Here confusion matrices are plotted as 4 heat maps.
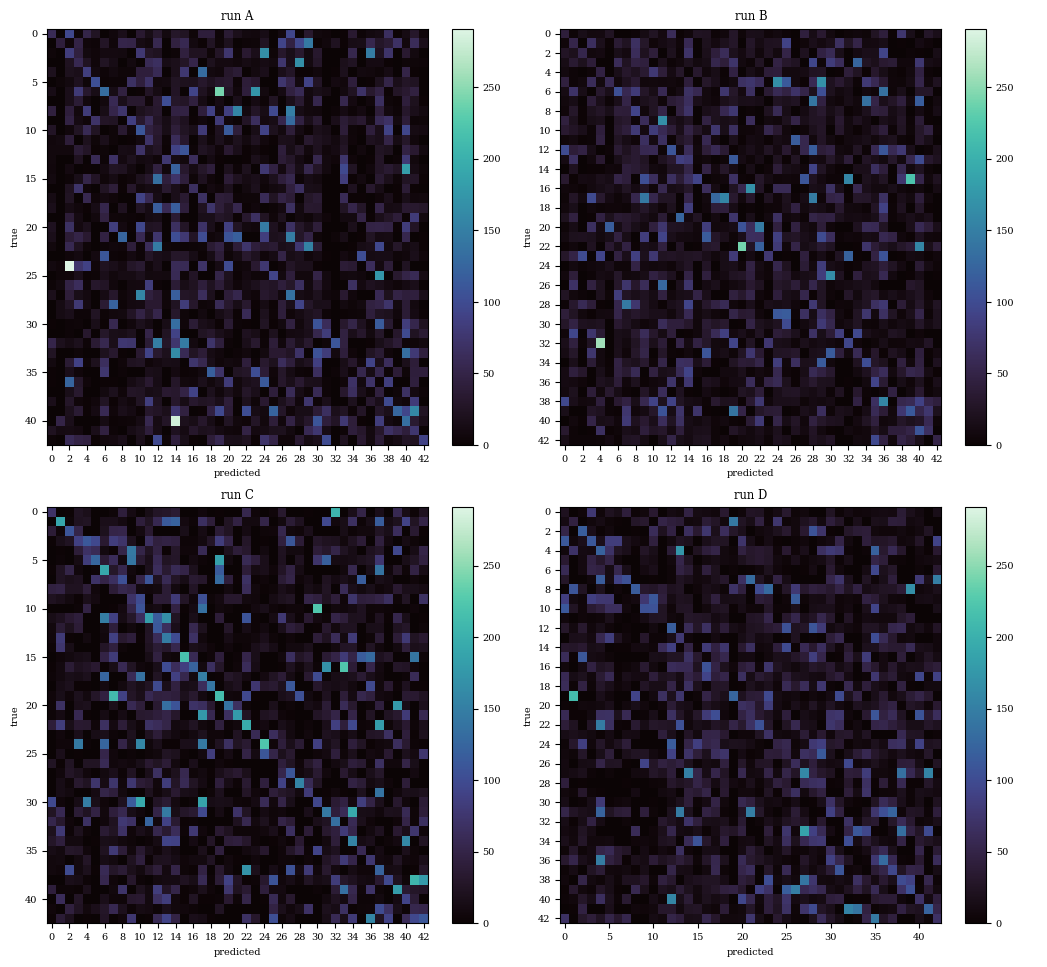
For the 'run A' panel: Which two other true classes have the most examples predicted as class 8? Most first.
21, 32
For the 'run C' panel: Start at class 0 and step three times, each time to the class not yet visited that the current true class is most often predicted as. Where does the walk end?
13
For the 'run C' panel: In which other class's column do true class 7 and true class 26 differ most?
19
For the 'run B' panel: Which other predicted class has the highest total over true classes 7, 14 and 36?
28
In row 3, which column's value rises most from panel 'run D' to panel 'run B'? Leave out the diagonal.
33
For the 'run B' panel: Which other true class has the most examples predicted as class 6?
27
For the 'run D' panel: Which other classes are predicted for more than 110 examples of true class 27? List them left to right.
14, 38, 41
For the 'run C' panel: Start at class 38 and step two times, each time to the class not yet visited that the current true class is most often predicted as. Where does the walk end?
37
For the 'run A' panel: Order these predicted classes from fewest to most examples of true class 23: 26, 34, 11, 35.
34, 11, 26, 35
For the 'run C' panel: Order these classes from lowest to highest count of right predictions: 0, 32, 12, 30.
0, 30, 12, 32
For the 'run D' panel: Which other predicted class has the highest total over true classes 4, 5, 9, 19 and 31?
13
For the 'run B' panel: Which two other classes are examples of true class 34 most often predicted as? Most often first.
29, 24
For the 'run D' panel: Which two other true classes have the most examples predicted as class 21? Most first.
31, 7
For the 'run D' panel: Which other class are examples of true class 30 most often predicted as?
4
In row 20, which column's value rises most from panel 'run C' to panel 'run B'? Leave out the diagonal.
22
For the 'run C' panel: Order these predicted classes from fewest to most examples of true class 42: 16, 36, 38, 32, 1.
16, 1, 32, 38, 36
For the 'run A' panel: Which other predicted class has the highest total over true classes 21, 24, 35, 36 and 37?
2
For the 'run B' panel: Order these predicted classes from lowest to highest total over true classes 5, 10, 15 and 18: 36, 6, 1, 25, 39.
1, 6, 25, 36, 39
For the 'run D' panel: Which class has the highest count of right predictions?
27
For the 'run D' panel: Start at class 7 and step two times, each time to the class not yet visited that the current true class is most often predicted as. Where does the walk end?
35
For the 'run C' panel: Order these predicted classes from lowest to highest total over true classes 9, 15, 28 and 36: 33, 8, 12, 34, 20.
8, 20, 12, 33, 34
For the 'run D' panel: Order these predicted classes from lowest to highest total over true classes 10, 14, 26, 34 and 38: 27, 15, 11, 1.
1, 15, 11, 27
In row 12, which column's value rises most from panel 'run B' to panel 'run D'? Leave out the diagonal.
25
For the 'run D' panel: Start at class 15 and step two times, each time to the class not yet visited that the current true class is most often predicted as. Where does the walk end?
28
